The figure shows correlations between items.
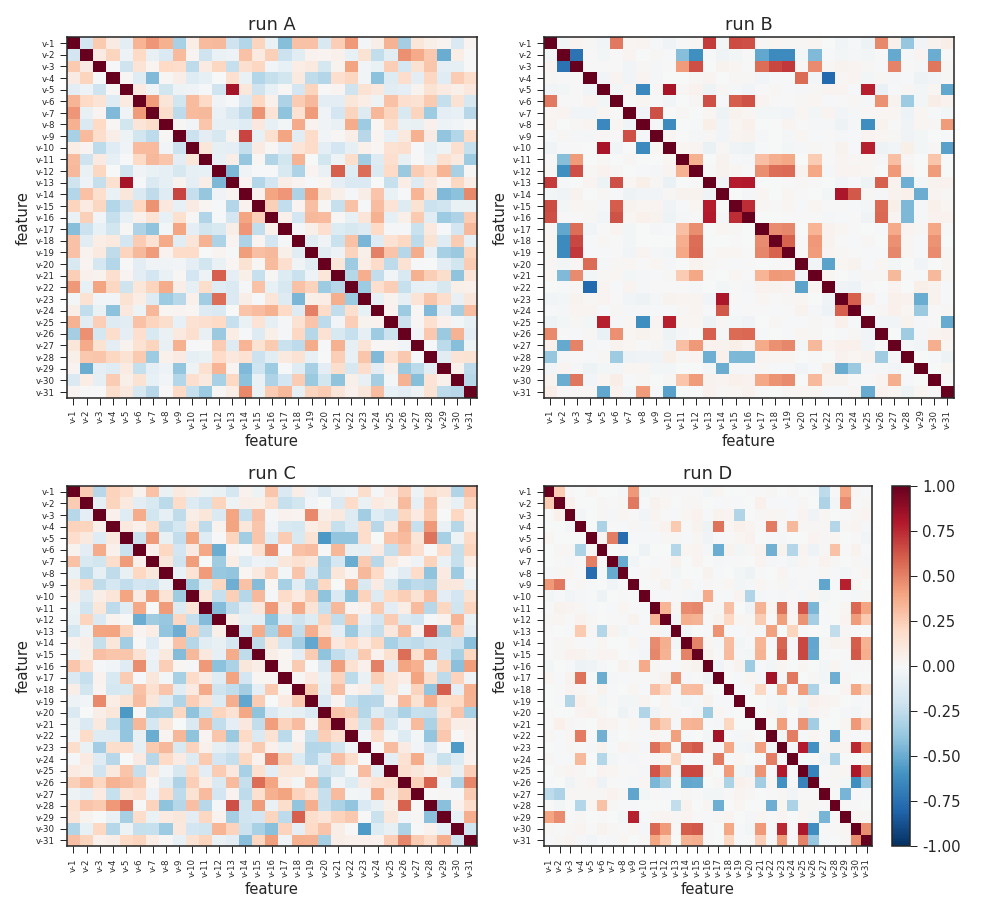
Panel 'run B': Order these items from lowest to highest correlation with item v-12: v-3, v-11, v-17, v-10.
v-10, v-11, v-17, v-3
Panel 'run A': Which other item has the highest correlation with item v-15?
v-7
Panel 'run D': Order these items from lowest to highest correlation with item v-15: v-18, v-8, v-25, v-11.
v-8, v-18, v-11, v-25
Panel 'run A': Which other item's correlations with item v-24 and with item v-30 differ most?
v-19
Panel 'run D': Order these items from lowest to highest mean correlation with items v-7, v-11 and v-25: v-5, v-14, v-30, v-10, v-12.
v-10, v-5, v-12, v-14, v-30
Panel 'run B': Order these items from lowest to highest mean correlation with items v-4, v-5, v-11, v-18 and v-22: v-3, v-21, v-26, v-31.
v-31, v-26, v-21, v-3
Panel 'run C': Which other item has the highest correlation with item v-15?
v-26
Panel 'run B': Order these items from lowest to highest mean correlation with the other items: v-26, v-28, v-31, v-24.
v-28, v-31, v-24, v-26
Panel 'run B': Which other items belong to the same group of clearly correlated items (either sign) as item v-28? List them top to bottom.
v-1, v-6, v-13, v-15, v-16, v-26
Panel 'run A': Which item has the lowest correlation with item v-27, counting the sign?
v-30
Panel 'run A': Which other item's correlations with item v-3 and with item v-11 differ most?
v-14
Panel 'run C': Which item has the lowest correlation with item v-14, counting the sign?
v-19
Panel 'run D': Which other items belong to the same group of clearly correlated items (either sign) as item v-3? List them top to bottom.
v-19
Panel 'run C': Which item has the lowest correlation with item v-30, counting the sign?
v-23
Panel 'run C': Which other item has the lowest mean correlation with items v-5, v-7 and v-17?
v-22
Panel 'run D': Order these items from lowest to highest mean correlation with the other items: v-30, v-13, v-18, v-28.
v-28, v-13, v-18, v-30
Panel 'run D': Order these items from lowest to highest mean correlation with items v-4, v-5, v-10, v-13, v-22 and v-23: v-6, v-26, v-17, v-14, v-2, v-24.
v-6, v-26, v-2, v-14, v-24, v-17
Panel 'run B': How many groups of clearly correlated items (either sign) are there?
6
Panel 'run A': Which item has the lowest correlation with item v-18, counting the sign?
v-23
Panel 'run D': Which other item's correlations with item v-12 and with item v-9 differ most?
v-29
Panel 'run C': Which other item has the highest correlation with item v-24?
v-16
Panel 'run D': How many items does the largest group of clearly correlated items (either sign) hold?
11
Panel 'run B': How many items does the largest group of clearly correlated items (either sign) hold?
10
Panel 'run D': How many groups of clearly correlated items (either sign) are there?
6
